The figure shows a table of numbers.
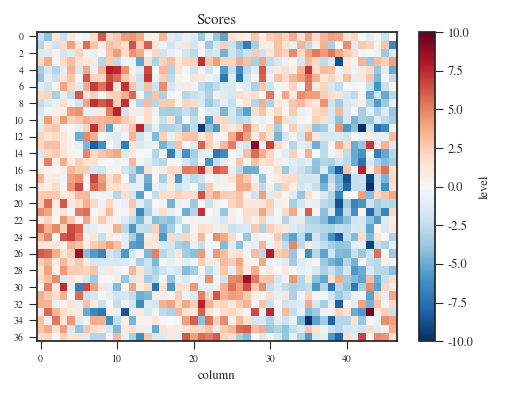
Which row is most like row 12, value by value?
35
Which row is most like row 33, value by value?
13
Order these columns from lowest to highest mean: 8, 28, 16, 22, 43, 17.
43, 17, 16, 22, 8, 28
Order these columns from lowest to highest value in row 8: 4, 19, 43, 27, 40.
43, 40, 4, 27, 19
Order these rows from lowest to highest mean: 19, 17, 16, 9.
17, 9, 16, 19
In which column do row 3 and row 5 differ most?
26
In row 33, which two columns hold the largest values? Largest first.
43, 30
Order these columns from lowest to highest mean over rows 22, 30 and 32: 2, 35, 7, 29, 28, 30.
30, 35, 2, 28, 7, 29
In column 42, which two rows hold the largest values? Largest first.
16, 36
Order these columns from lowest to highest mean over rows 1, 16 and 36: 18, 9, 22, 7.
7, 18, 9, 22
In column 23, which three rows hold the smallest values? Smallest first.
14, 11, 0
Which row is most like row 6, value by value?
8
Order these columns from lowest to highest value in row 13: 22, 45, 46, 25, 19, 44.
46, 19, 44, 22, 45, 25
